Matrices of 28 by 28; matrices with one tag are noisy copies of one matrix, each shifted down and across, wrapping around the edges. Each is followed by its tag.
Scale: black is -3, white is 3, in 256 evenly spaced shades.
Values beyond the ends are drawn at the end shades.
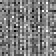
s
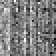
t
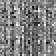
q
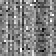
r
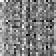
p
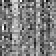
p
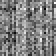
t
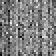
q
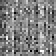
q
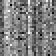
p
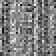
p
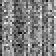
r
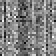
r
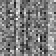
p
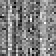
p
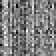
q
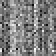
p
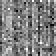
t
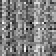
p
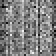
r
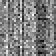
r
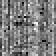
t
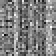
p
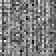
s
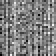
s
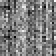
t
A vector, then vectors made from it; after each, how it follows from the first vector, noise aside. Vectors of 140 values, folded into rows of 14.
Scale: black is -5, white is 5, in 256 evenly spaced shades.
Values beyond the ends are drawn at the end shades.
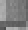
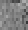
reversed, negated, partly zeroed.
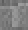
wrapped around, shrunk.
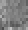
partly zeroed.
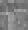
wrapped around, shrunk.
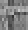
wrapped around, negated.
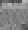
reversed, negated, partly zeroed.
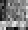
negated, scaled up.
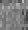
reversed, negated, partly zeroed.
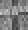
wrapped around, negated.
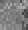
reversed, negated, partly zeroed.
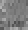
partly zeroed.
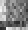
scaled up.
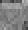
reversed, negated, partly zeroed.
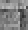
wrapped around, negated.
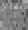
reversed, negated, partly zeroed.
